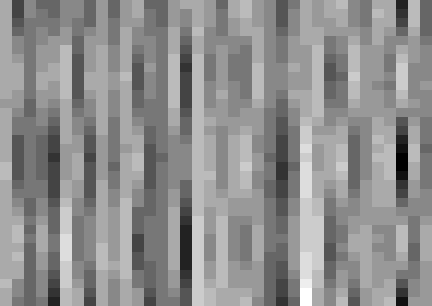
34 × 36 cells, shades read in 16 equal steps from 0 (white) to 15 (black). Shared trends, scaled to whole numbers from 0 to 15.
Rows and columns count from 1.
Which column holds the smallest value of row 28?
6
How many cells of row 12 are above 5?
26
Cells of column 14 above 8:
4
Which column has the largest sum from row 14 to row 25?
34
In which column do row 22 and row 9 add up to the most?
16
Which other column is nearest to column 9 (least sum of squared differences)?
11
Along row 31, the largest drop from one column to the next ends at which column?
17
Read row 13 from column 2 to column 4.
7 9 7
